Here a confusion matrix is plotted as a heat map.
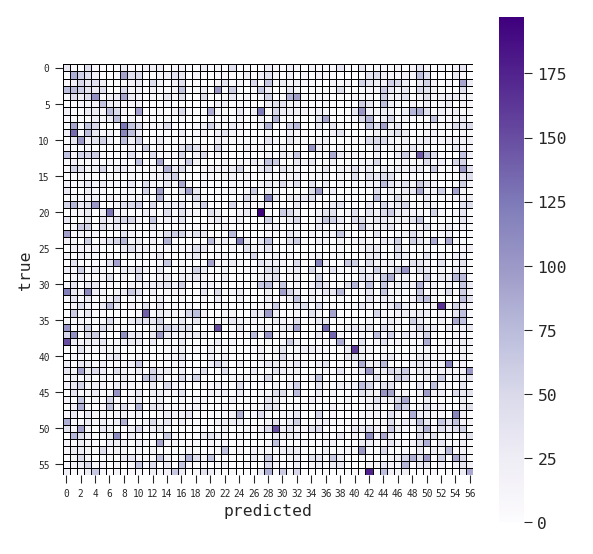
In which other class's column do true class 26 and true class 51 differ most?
7
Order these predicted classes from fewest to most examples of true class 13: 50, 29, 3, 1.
3, 1, 50, 29
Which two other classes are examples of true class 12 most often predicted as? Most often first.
49, 37
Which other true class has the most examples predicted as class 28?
18
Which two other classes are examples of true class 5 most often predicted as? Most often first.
44, 41
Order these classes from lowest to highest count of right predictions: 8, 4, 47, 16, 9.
47, 9, 16, 4, 8
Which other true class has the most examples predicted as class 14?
24
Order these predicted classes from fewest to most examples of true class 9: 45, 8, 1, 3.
45, 3, 8, 1
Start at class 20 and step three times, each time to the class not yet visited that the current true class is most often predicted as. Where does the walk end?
54
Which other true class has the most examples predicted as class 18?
34
